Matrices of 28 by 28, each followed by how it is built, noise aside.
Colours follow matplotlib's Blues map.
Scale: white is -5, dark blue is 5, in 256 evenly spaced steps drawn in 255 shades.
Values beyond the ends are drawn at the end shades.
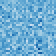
low rank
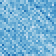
Toeplitz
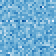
uneven rows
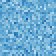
noise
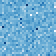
sparse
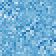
block diagonal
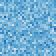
noise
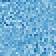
block diagonal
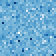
sparse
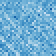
Toeplitz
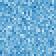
noise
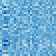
low rank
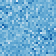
block diagonal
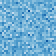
noise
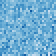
uneven rows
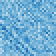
Toeplitz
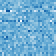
uneven rows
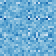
low rank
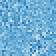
block diagonal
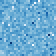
sparse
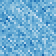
Toeplitz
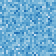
noise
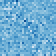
block diagonal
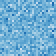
noise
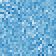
block diagonal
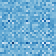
low rank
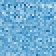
uneven rows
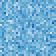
repeating rows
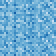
repeating rows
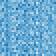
repeating rows
